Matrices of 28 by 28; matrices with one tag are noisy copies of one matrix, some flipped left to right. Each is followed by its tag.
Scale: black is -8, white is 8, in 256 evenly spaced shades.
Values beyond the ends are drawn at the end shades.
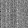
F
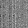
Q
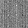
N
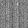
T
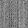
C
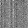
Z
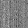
C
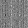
N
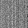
Q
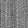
F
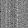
F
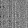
Q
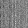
Q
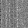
F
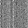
Z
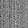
Q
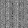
T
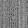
C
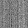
C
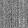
C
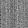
F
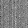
Q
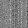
F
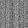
T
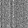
Z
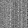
F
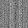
T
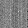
F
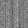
T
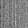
Q
